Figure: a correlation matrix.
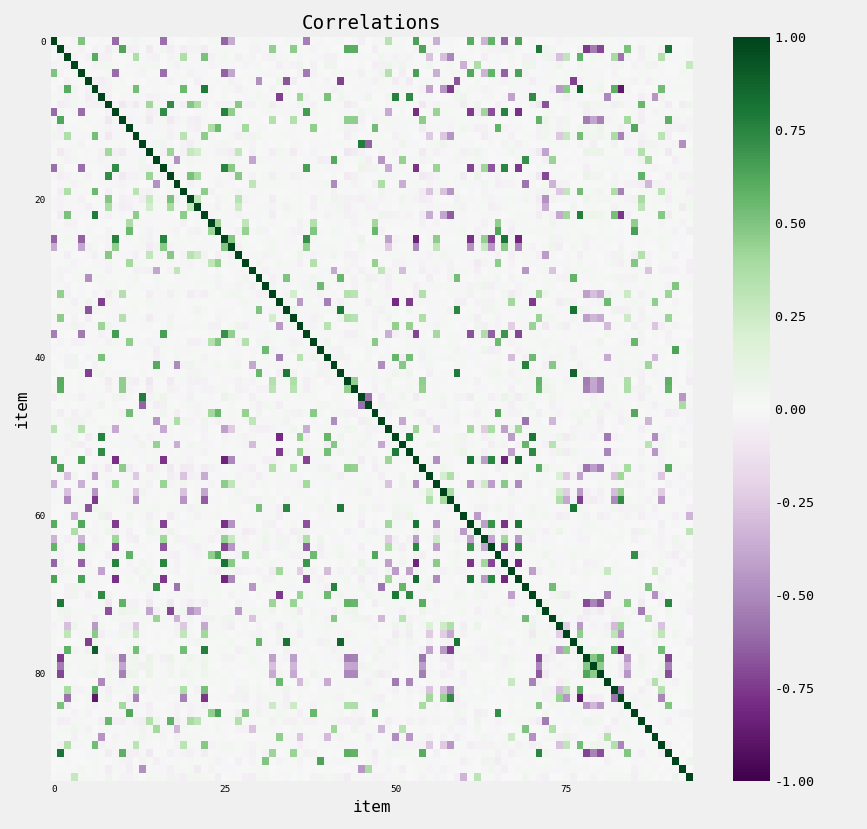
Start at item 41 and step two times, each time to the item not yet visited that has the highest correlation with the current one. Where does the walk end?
15
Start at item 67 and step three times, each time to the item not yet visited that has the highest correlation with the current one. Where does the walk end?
88
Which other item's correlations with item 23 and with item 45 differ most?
13
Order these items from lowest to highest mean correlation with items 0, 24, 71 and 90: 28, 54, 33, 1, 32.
33, 28, 32, 54, 1
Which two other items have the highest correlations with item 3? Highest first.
62, 93
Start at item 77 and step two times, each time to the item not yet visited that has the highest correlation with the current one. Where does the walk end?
22
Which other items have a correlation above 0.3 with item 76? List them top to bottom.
30, 34, 42, 59
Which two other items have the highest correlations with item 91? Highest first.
39, 31
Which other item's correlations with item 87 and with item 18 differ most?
69
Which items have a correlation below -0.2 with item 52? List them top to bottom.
33, 67, 81, 88
